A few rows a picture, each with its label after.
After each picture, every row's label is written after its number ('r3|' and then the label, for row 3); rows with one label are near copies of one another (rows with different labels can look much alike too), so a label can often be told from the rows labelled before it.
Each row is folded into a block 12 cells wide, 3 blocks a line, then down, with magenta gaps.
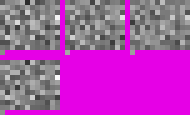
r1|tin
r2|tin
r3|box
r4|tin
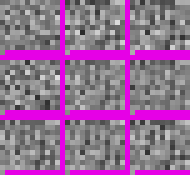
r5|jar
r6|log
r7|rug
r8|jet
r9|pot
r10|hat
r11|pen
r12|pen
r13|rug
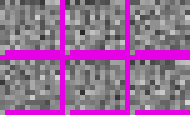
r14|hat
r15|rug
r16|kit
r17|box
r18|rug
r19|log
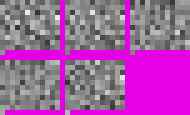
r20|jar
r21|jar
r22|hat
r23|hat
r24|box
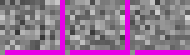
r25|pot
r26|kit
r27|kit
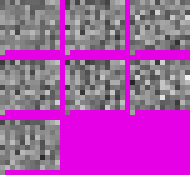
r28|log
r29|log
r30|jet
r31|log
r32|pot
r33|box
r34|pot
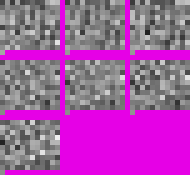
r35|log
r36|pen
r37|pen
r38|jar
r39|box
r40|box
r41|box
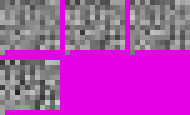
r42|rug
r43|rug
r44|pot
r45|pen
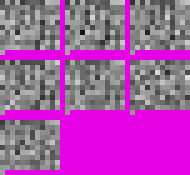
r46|pen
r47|pen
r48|hat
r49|pot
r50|pot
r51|kit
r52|log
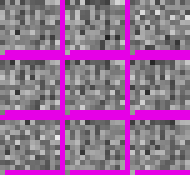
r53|pen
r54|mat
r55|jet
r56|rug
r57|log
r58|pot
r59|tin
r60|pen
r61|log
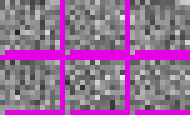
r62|hat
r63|box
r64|mat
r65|pen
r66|box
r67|jet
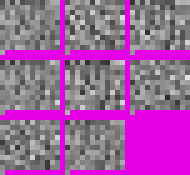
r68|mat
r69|jar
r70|pen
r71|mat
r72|mat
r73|jet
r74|box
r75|pot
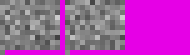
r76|jar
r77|tin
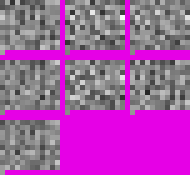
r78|rug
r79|jar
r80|jar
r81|hat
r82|kit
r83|pen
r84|log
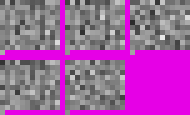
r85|hat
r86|hat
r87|box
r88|log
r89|kit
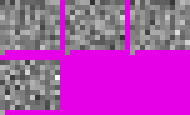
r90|rug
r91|kit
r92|hat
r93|tin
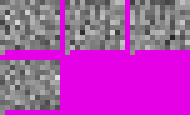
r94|jar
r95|hat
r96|mat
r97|jet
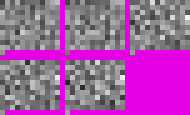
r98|hat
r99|pot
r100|box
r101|tin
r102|box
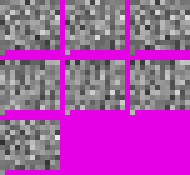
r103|jet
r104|box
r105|jet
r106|pot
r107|hat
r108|hat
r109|box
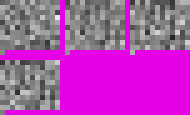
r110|box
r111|pen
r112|hat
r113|pot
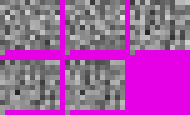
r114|jar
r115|tin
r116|pen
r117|pen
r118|pen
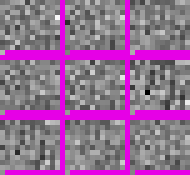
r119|tin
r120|box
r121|log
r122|box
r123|tin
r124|pen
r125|pen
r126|log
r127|jet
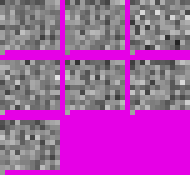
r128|pot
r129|rug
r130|jet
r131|tin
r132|rug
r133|log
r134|rug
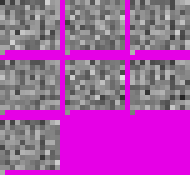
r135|pot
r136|box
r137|hat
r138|rug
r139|kit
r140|rug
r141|hat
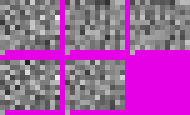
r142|box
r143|hat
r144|mat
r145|tin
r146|box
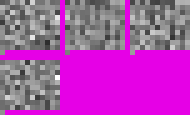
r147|box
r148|pot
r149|pot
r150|tin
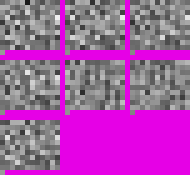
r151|tin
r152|kit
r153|box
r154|jar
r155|pen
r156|rug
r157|kit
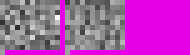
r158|box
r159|pen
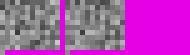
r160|log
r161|rug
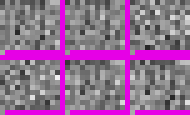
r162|hat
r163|hat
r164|jet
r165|box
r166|log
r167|mat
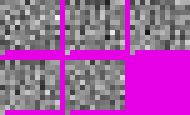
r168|tin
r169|hat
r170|pen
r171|hat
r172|tin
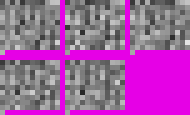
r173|mat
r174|pot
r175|mat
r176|log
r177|pen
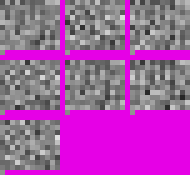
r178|pen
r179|box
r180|pot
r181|jet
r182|pen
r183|rug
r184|kit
